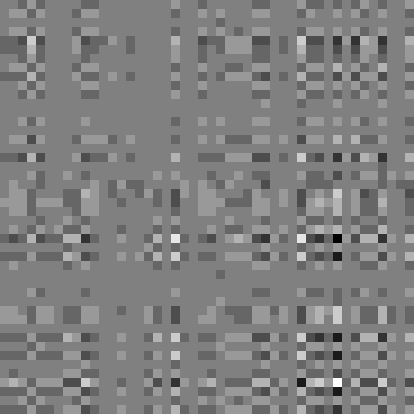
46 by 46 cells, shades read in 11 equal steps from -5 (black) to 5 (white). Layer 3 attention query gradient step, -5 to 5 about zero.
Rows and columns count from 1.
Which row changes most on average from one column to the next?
27
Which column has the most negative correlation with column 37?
14
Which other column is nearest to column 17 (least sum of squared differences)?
6
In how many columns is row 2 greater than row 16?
7
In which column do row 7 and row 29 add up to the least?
38
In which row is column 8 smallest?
43
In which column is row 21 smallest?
30
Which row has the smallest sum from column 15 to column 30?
5
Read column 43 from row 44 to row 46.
-2 1 -2
